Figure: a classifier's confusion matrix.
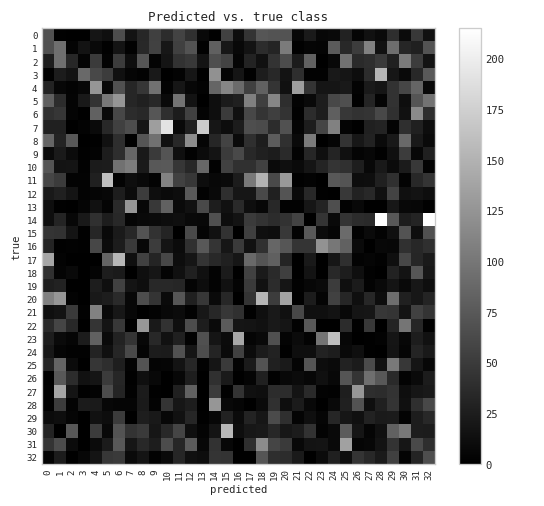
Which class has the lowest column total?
3
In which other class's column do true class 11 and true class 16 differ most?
5
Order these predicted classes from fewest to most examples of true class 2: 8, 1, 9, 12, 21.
9, 21, 12, 8, 1
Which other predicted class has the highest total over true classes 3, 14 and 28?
32
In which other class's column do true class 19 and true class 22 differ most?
8
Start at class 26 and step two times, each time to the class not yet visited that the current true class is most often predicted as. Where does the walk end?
1
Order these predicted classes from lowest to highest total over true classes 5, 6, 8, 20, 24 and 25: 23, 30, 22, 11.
23, 30, 22, 11
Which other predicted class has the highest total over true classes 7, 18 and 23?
24
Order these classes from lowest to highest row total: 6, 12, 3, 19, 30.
19, 12, 3, 30, 6
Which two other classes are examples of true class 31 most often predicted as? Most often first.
25, 18
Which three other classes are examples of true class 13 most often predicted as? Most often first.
7, 10, 24
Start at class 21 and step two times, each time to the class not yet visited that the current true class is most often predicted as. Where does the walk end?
15
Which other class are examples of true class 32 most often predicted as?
18
